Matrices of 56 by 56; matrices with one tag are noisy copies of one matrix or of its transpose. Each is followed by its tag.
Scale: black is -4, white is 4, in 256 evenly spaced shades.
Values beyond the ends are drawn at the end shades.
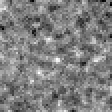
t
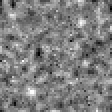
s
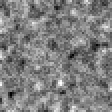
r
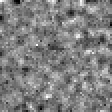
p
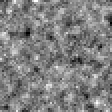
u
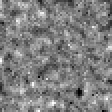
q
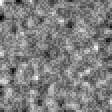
p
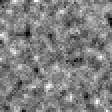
u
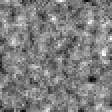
q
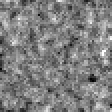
q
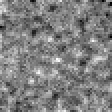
t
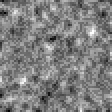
s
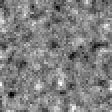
r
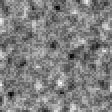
r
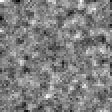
p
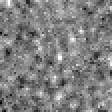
t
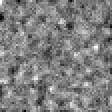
p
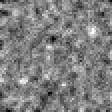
s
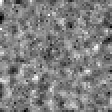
p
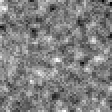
t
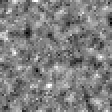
u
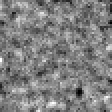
q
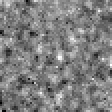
t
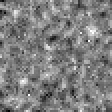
s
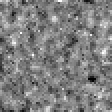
q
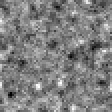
r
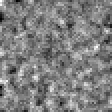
p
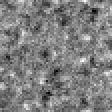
r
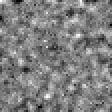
p
